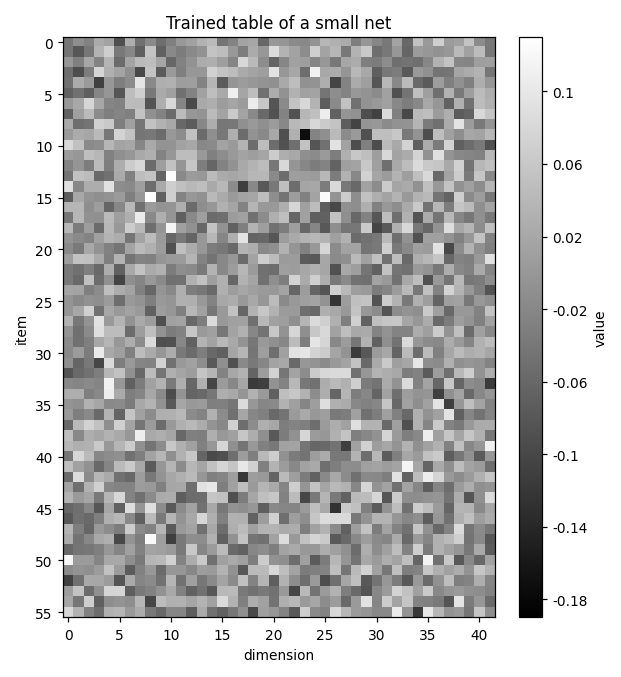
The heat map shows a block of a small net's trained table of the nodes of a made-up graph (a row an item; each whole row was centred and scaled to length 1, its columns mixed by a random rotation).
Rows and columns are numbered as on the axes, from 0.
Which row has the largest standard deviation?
7
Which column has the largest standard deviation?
26
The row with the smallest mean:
52
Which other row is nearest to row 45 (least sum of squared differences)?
22
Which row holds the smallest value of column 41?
33
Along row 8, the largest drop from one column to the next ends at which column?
27
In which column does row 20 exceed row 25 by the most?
36
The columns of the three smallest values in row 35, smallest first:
37, 10, 32
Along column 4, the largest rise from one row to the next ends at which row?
14
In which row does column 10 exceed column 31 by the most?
18
